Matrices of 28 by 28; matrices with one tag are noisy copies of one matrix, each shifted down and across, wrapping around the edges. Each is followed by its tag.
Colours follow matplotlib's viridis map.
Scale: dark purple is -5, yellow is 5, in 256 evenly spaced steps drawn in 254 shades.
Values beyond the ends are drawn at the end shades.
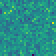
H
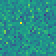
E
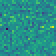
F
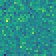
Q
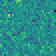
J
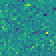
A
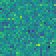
F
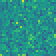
Q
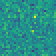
Q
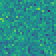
F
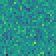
E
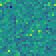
F
